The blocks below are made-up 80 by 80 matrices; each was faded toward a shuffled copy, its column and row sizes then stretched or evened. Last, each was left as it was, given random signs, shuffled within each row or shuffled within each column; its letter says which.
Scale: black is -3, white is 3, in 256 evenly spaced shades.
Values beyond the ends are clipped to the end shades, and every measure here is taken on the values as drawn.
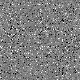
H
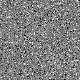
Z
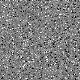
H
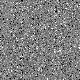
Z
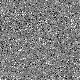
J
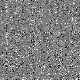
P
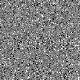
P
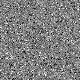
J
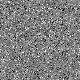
J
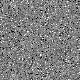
Z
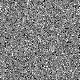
Z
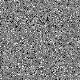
H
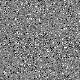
H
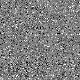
H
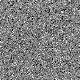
Z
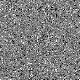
H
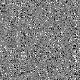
P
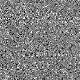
P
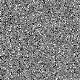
Z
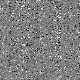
H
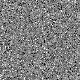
Z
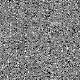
P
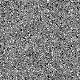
Z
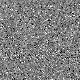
J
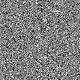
Z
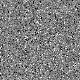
Z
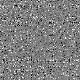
P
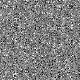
P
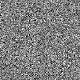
P
